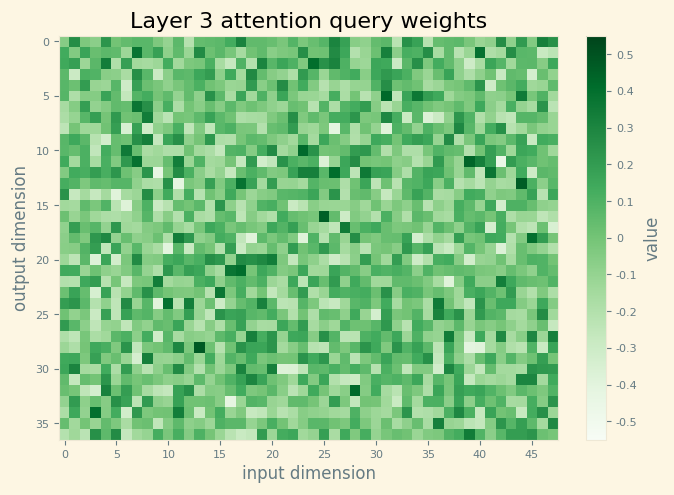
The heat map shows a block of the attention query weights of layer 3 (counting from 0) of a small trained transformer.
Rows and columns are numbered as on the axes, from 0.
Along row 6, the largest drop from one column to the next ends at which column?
47
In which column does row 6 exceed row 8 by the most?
8
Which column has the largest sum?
31
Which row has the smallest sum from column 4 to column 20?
16
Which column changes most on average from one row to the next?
26
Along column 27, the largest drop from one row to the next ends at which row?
18
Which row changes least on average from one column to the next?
21
